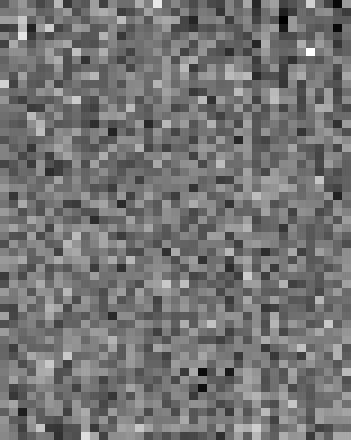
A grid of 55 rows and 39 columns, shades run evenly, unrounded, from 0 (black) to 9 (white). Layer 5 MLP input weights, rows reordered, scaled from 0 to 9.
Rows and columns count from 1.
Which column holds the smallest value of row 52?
3
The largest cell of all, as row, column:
7, 35
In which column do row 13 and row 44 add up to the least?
2
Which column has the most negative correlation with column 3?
32
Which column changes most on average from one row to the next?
23
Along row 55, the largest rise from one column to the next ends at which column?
10
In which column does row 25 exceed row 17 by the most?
29
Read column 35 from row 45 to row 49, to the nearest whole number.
6 5 3 4 3
